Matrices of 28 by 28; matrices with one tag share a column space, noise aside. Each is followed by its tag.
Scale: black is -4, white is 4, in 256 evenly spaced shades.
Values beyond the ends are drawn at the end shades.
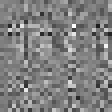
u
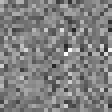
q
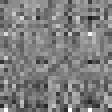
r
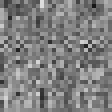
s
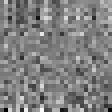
r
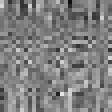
s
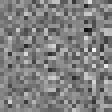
q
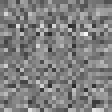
u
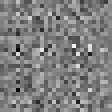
q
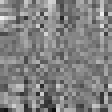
r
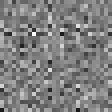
u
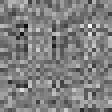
u
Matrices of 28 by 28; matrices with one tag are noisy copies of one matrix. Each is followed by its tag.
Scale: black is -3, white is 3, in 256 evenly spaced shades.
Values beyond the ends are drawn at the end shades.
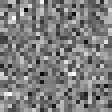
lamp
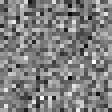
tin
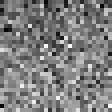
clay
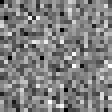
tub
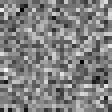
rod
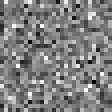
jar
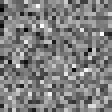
jar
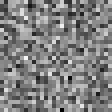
tin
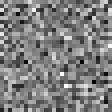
rod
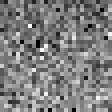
clay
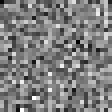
tub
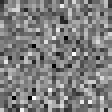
tub
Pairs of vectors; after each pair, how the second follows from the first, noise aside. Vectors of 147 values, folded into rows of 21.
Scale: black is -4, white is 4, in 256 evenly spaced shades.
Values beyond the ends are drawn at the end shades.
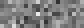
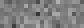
negated, shrunk.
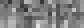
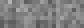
negated, shrunk.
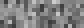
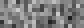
copied.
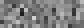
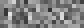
reversed, negated.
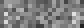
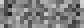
reversed, negated.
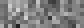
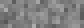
wrapped around, negated, shrunk.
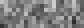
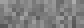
shrunk.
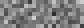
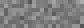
shrunk.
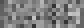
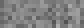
shrunk.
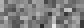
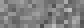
shrunk.
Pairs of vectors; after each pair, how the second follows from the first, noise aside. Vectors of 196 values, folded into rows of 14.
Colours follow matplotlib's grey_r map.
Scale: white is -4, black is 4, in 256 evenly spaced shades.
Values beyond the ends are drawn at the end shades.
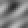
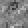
partly zeroed.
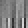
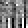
scaled up.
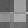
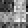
scaled up.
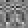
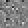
partly zeroed.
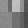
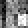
wrapped around, scaled up.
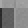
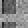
wrapped around.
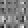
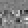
wrapped around, negated, partly zeroed.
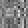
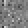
reversed, partly zeroed.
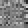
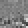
wrapped around, negated, partly zeroed.
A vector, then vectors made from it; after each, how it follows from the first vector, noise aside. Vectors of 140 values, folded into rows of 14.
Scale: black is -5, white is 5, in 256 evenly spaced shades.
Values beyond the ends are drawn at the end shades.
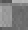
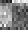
scaled up.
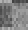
negated.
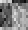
negated, scaled up.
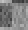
negated.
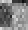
negated, scaled up.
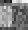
scaled up.
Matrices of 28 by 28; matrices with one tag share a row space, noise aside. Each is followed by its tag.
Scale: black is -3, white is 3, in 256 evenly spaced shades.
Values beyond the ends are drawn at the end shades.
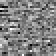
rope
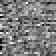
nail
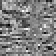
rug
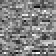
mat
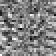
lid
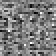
lid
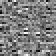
nail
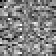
lid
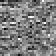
rope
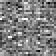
nail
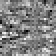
rug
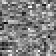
rope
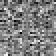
lid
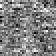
mat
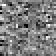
nail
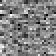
nail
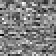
mat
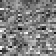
nail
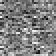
mat
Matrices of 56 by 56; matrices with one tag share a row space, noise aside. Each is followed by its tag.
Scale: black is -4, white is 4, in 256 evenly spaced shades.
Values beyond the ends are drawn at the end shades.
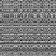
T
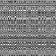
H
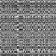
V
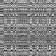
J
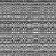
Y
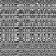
V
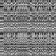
J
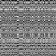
V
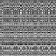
T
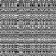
V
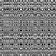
T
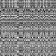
V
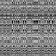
Y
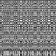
T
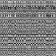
H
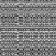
V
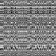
J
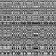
Y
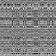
Y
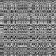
J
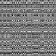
Y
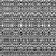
T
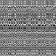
H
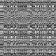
J
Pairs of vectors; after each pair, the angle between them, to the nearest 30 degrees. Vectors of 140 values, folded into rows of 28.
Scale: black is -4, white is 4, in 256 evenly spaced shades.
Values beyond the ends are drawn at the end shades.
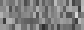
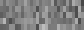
150 degrees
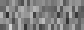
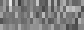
90 degrees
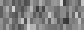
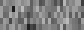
150 degrees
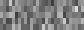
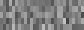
30 degrees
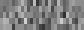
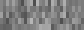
150 degrees
